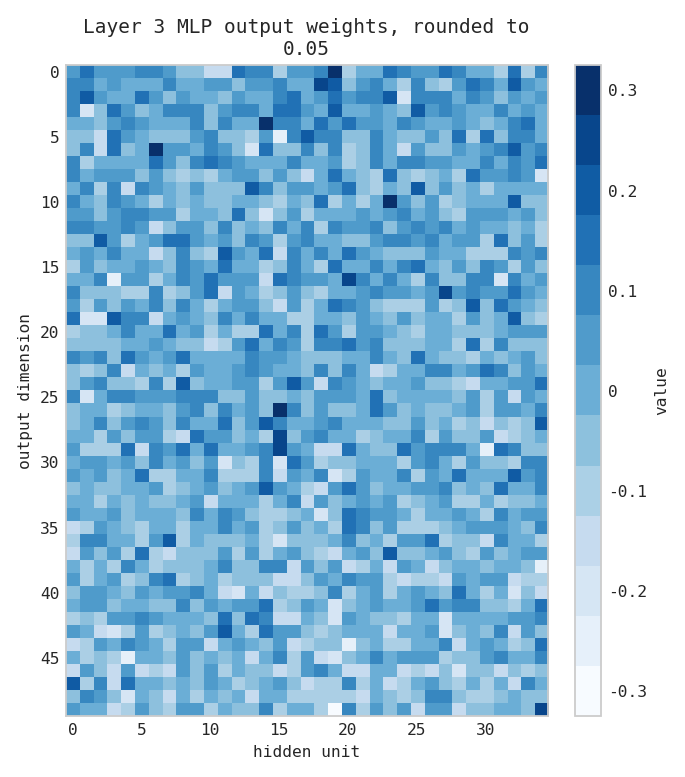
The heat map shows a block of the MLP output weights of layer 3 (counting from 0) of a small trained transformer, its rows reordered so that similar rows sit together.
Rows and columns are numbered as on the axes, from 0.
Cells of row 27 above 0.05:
8
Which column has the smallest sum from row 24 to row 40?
30
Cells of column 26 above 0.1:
2
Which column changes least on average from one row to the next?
21
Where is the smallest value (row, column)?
49, 19
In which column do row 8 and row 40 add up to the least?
34
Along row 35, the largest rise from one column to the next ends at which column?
20
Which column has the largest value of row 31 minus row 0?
10
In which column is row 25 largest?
22
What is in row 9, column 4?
-0.15
